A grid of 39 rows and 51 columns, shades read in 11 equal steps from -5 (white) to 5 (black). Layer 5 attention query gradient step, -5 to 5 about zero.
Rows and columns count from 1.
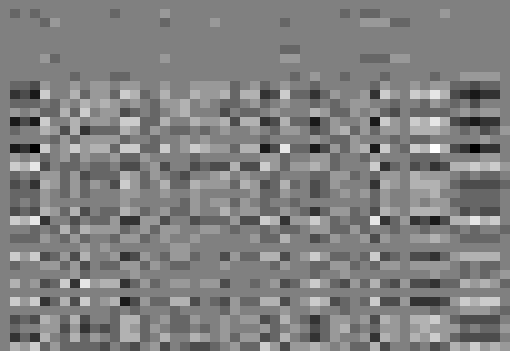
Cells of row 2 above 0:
6
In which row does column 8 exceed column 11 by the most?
32
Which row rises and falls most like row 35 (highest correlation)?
9
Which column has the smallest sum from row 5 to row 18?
44
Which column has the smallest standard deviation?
1
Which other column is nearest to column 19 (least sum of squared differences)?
18
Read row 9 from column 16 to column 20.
0 0 0 0 0
